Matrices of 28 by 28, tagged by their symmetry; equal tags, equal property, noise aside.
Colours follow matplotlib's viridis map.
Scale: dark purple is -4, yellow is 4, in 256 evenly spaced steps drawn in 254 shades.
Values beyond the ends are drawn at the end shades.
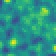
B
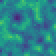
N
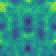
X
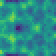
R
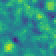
B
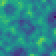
N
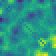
N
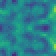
R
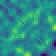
N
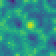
B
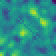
B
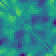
N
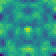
X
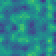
R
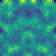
X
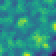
N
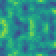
R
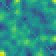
B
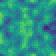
R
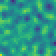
B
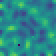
B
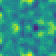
R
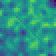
B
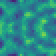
R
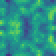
R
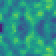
R
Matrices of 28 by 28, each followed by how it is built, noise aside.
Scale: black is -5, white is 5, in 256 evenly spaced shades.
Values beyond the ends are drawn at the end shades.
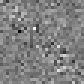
banded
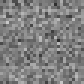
repeating columns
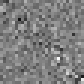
banded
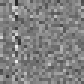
uneven columns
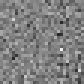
uneven columns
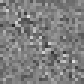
banded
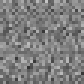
repeating columns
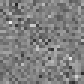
banded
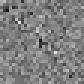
banded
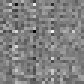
low rank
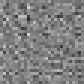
low rank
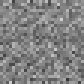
repeating columns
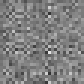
low rank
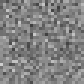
repeating columns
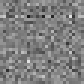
low rank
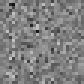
uneven columns
